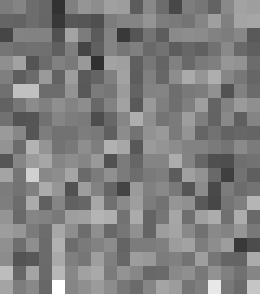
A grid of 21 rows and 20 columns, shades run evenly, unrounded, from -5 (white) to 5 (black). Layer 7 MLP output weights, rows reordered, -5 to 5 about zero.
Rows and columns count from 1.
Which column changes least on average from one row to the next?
12
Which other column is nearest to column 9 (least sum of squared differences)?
16
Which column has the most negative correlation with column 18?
3
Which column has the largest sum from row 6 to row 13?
18
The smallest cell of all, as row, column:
21, 5
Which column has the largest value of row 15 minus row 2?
17
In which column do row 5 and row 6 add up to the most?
8
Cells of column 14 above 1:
3
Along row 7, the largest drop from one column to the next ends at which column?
2
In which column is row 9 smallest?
11
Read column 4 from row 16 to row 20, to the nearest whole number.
0 1 1 1 1
